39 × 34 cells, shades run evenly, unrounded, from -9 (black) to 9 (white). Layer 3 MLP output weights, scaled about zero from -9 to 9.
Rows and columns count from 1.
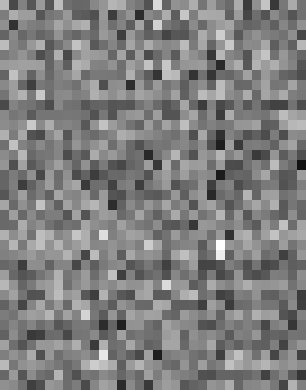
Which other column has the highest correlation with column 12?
33
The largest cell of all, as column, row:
25, 25
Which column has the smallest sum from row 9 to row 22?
13
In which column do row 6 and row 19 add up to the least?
24
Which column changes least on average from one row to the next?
6
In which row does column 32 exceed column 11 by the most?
12
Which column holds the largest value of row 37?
11
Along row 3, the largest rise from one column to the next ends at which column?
18
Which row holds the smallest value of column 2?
3
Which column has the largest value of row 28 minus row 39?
10
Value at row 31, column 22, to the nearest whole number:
-2
